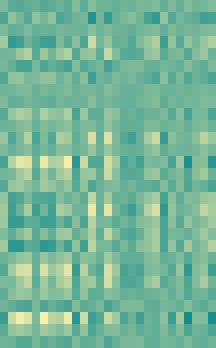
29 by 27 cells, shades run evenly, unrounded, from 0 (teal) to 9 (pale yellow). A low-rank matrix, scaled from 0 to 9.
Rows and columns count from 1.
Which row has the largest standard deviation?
27
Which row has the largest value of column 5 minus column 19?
2
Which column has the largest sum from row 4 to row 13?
14
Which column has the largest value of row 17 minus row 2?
12
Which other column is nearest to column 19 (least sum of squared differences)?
26
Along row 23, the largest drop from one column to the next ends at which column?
10
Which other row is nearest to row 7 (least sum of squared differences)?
16
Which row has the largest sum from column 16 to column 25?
21
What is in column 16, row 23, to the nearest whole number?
2
